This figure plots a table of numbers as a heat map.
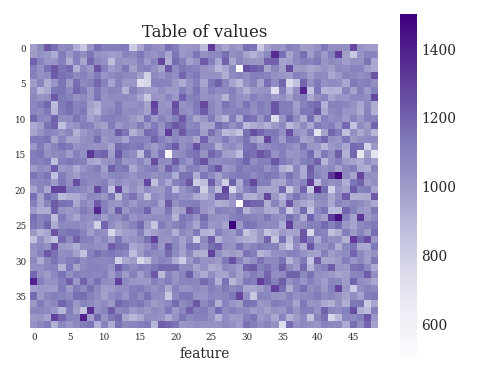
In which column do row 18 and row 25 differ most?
28
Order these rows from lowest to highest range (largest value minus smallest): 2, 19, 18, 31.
31, 2, 19, 18
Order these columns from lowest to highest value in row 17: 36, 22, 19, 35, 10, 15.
36, 35, 10, 15, 22, 19
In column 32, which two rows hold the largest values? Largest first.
33, 15
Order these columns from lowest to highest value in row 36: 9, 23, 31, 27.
9, 27, 31, 23
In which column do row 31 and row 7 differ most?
48
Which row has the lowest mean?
26
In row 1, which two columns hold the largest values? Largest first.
34, 43
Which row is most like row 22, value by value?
3
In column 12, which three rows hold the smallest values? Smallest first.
30, 21, 26
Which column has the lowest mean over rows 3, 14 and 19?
29
